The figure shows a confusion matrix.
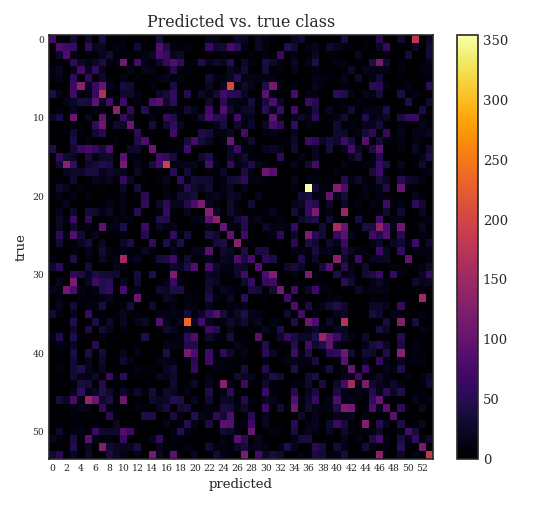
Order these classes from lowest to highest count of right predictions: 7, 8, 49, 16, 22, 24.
49, 8, 24, 22, 7, 16
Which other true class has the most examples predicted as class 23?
35
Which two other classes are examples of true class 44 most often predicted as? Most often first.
42, 24
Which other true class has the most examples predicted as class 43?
28
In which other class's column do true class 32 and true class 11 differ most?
2
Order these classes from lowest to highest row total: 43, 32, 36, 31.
43, 31, 32, 36
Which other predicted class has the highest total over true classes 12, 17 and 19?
36
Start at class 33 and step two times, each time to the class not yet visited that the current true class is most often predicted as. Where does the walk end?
7
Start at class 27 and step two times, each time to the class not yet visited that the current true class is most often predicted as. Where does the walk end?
41
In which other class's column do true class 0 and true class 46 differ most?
51
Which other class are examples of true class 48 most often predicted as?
25
